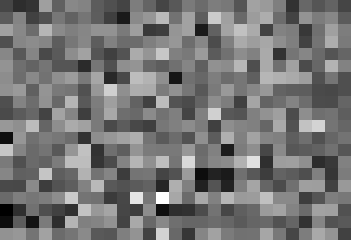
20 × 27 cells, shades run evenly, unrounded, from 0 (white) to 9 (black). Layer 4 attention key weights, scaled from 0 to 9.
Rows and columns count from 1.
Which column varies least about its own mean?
27
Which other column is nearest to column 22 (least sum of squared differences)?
5
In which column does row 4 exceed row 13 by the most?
1
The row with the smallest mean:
17
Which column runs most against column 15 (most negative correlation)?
21
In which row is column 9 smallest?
8
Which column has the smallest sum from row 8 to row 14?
20
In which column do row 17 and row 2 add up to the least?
13
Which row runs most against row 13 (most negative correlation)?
12
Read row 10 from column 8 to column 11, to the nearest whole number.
5 3 5 5
